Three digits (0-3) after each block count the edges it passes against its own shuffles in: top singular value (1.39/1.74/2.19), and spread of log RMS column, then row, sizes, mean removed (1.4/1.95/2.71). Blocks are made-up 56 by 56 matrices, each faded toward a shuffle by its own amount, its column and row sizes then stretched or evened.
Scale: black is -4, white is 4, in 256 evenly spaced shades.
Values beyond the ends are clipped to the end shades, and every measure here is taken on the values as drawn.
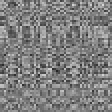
3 0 3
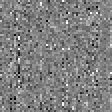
0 2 0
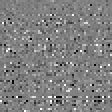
2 0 3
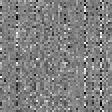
3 3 0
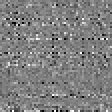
2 1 3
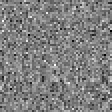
2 1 0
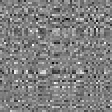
3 0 3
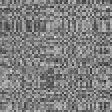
3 0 1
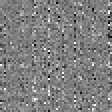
1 3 0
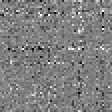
1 2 2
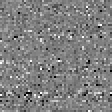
0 1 2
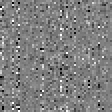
0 3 0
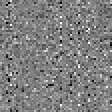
1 2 0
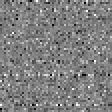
1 0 2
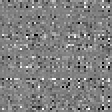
1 2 3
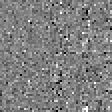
1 1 1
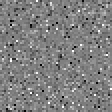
0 0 0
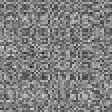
3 1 1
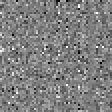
0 2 2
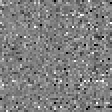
0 1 2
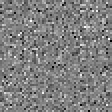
2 1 0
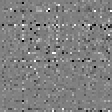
2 2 2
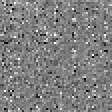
0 2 1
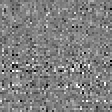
2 1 2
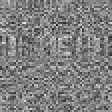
3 0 2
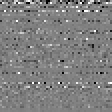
2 0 3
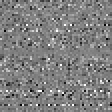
0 0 3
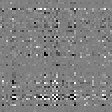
3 2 3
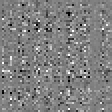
1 3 2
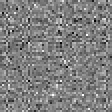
3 1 1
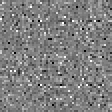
2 0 1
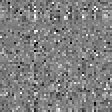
2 1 1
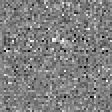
0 1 1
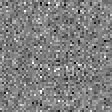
2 1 0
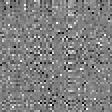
3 1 1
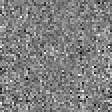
0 2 1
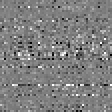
2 1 3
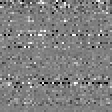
1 0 3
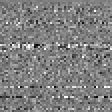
1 0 3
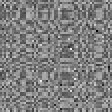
3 0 0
